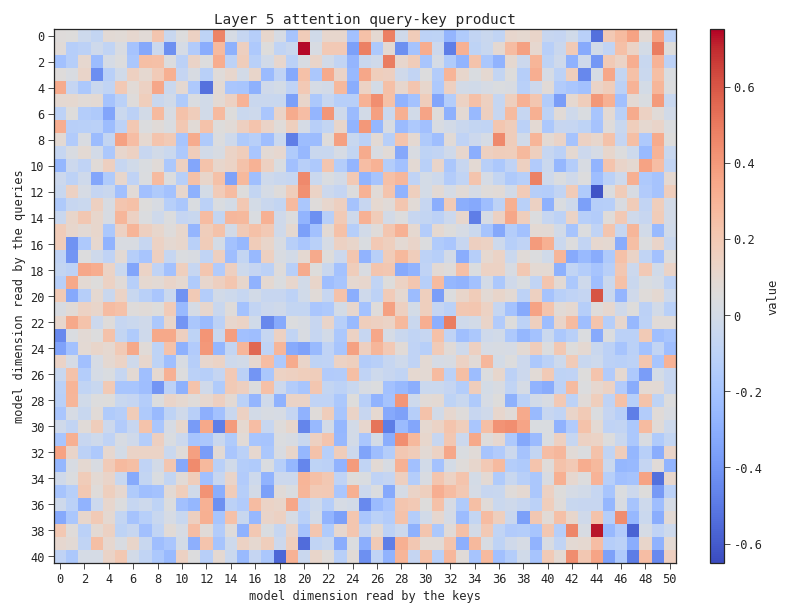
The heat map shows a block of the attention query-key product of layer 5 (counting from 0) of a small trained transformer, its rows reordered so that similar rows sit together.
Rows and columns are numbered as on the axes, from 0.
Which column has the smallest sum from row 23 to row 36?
47
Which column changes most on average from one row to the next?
28
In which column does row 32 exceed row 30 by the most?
11
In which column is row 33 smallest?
20
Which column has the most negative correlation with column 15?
40
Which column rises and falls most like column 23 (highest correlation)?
0
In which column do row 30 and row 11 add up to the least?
29
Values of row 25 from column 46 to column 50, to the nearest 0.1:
-0.1 -0.1 0.2 -0.2 0.3
